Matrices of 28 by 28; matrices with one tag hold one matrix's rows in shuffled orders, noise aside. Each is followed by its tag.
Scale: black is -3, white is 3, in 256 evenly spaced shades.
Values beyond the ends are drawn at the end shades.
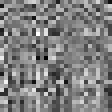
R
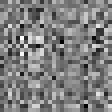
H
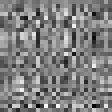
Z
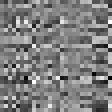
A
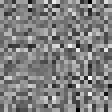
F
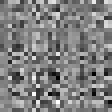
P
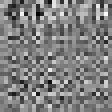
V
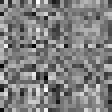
R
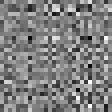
F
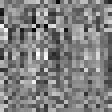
R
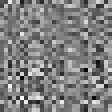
H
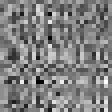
V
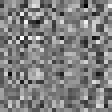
H
